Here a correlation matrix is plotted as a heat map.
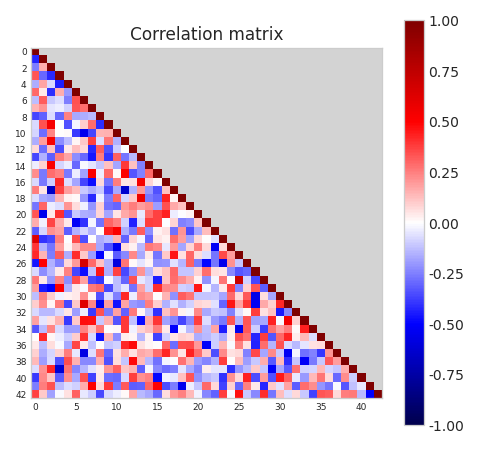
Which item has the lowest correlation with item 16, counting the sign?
7
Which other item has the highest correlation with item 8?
27
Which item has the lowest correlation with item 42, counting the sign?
41
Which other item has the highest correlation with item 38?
12
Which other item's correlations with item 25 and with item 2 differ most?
17
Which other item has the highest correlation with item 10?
22
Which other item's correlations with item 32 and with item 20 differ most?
15
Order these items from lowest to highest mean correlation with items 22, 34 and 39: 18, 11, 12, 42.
42, 12, 18, 11
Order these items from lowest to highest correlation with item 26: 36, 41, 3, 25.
3, 25, 36, 41
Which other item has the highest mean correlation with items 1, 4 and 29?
26
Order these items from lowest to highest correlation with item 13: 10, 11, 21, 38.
11, 21, 38, 10
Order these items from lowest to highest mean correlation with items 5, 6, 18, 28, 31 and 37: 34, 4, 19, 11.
4, 34, 11, 19
